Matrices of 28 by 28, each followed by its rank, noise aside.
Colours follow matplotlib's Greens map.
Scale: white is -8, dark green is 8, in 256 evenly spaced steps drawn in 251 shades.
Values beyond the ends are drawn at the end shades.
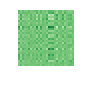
one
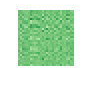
three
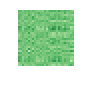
two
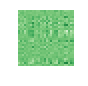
two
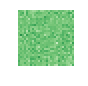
six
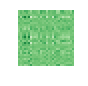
two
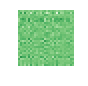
three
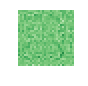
six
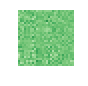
four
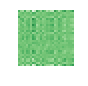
one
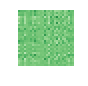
three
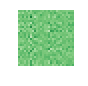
three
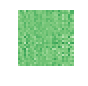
three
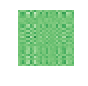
one
